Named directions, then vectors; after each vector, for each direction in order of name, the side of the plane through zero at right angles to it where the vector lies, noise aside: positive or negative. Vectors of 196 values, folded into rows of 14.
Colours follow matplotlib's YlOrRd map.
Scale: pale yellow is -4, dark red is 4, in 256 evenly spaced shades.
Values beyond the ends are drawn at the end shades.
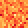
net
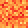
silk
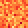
negative, negative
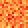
positive, positive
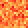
negative, positive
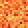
negative, negative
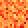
positive, negative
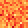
positive, positive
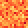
positive, negative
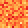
positive, positive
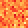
negative, positive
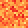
negative, positive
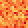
positive, negative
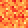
negative, positive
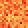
negative, negative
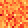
positive, positive
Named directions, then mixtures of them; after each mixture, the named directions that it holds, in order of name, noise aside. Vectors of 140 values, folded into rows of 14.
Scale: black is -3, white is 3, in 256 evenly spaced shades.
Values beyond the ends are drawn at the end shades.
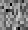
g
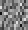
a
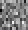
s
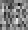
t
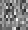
g, s, t.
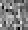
g, s, t.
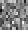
s.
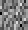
a.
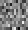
g, s.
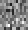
g, s.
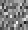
a.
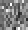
g.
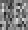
t.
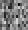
t.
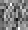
g, t.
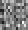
s, t.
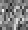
a, g, t.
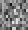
g, s, t.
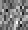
a, g, t.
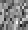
a, g, t.
